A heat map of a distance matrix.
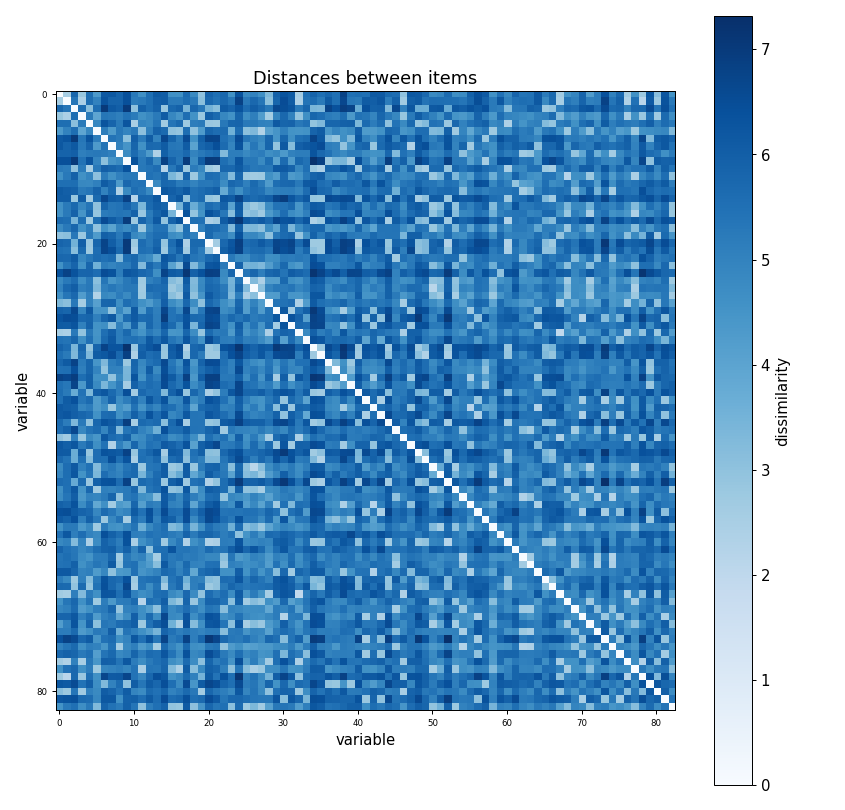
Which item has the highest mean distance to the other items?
24
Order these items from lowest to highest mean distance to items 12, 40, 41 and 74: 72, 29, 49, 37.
72, 49, 37, 29
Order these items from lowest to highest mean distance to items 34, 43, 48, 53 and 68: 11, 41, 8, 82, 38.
11, 82, 41, 8, 38
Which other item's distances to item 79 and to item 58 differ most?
51
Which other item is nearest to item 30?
70
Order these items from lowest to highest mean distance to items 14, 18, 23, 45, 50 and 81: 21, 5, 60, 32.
5, 60, 32, 21
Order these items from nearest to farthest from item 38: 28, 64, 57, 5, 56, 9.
64, 9, 57, 5, 56, 28
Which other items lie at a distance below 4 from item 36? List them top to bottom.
6, 9, 37, 39, 57, 79
